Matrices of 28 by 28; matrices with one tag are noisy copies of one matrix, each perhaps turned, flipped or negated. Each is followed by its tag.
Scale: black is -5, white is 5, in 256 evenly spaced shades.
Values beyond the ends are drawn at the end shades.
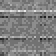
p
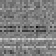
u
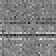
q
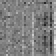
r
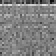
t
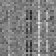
u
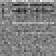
r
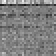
t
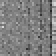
t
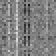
u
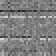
p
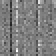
p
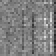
r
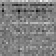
r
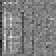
r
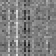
u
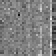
t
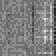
r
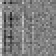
r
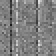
p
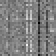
u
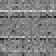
p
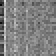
t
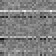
p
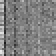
t
